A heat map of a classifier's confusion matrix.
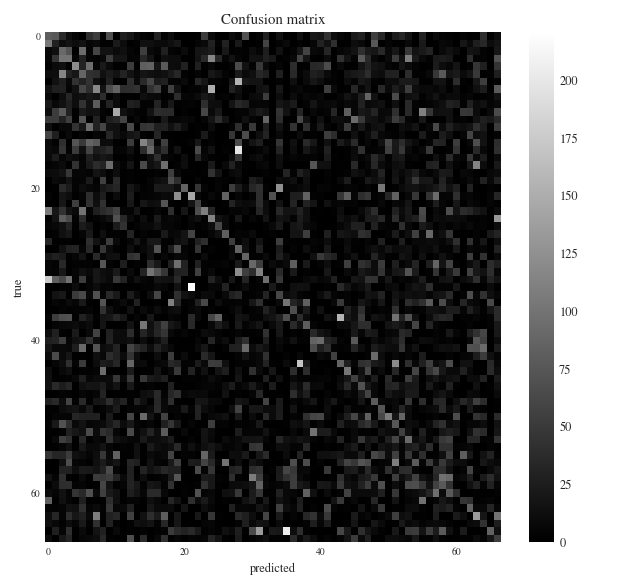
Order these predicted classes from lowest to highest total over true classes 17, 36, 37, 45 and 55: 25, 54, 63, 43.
54, 25, 63, 43
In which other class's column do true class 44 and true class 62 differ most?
8
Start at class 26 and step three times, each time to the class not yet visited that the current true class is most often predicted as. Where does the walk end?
2
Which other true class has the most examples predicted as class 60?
50
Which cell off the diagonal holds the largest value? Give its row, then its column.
33, 21
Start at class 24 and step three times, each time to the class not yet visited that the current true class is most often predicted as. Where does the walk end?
6
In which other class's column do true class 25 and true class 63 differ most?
7
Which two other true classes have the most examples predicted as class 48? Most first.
42, 1
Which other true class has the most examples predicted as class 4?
14
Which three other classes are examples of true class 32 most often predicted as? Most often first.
0, 3, 1
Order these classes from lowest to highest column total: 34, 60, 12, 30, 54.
60, 30, 54, 34, 12
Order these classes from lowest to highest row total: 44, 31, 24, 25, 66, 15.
25, 66, 44, 24, 15, 31
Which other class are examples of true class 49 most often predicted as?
28
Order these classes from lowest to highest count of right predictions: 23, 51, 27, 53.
27, 51, 53, 23
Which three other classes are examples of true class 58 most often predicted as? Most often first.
30, 59, 19
